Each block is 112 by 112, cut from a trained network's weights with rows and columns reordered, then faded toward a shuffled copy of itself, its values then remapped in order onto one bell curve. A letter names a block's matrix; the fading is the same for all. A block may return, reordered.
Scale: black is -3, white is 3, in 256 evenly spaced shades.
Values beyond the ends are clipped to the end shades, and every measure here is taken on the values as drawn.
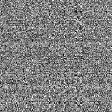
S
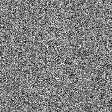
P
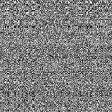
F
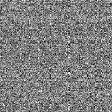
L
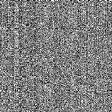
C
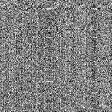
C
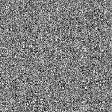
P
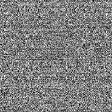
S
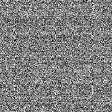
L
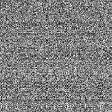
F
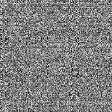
L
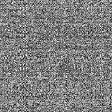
S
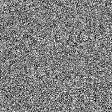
P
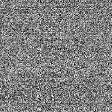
L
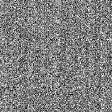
C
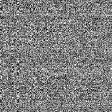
S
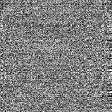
F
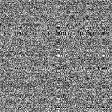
F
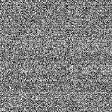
S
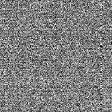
S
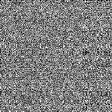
S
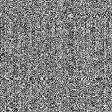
C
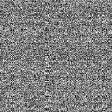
F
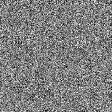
P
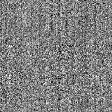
C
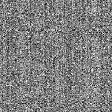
C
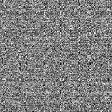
L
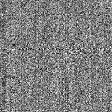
C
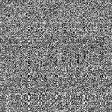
S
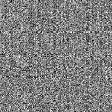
C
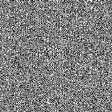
P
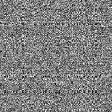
F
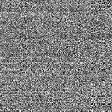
F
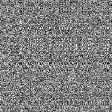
F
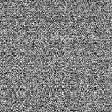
F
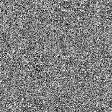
P
